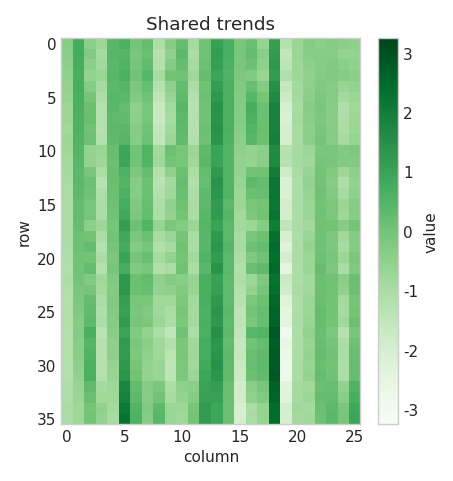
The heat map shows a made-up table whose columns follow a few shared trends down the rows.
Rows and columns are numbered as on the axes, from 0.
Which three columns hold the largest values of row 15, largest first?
18, 13, 5
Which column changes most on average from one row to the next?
16
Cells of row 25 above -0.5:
16
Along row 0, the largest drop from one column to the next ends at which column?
19
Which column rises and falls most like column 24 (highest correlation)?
3
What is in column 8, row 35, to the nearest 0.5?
0.5
